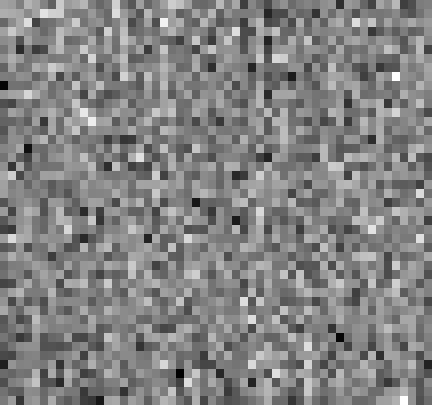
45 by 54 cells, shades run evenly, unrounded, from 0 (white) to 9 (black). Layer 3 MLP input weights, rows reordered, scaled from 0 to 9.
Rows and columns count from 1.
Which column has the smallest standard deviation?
52
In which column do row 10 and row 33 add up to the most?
1
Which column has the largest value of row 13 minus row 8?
54
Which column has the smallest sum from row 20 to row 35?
33
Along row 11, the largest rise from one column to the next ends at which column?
34
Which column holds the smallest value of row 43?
24
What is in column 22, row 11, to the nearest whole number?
6
